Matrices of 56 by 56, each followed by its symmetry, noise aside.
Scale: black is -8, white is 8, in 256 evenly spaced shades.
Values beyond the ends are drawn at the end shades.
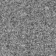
antisymmetric.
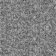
mirrored top to bottom.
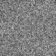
mirrored top to bottom.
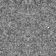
mirrored left to right.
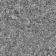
antisymmetric.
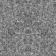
mirrored left to right.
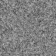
antisymmetric.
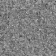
antisymmetric.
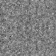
mirrored top to bottom.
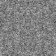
mirrored left to right.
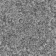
symmetric.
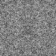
mirrored left to right.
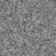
symmetric across the other diagonal.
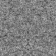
mirrored left to right.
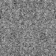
mirrored left to right.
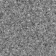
no symmetry.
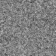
antisymmetric.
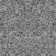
mirrored left to right.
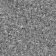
antisymmetric.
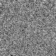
no symmetry.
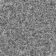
symmetric across the other diagonal.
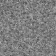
no symmetry.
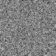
antisymmetric.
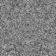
mirrored left to right.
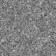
symmetric.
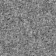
same after a half turn.
